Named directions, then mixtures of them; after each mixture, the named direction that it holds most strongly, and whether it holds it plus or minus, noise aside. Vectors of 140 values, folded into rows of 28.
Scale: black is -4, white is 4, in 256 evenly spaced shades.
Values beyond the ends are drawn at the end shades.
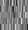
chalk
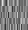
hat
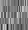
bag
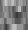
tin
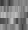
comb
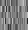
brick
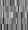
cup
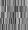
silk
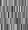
hat, plus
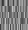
hat, minus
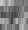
comb, minus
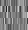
brick, plus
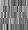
bag, plus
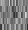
chalk, plus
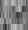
tin, plus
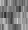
comb, minus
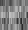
comb, plus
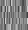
brick, minus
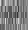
hat, minus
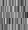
brick, minus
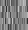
brick, plus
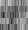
comb, minus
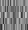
chalk, plus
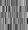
brick, plus
